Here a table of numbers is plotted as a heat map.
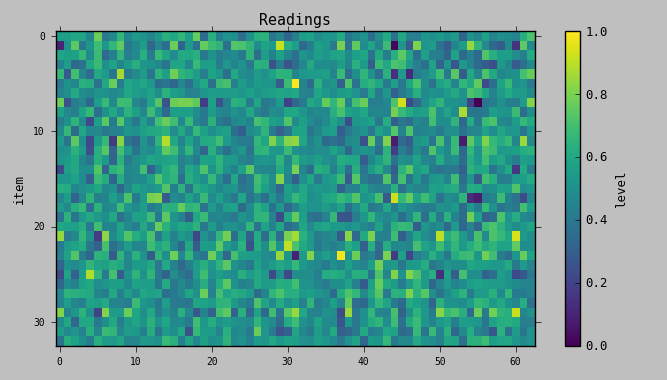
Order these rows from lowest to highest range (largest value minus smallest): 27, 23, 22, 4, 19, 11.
27, 19, 22, 4, 11, 23
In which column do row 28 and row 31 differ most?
38
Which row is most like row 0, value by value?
18
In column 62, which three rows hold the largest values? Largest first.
7, 4, 0
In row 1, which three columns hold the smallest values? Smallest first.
44, 0, 60
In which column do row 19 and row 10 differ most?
54
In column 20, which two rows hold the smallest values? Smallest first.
29, 5
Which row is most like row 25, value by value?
3
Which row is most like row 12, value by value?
9
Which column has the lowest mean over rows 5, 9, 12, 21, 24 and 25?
45
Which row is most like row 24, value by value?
26
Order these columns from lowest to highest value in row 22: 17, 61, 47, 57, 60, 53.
61, 53, 17, 57, 47, 60
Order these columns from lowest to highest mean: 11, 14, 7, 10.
7, 10, 11, 14
